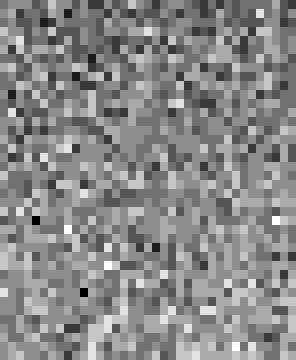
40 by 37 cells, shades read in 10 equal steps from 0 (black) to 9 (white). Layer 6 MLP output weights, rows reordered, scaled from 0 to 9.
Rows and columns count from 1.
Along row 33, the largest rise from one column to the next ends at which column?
12
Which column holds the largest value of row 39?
30
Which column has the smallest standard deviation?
19
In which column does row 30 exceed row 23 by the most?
14
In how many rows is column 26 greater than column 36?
12
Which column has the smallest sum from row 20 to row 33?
20
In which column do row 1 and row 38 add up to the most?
17
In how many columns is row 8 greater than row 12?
11
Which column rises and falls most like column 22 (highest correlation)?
18
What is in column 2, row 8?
7
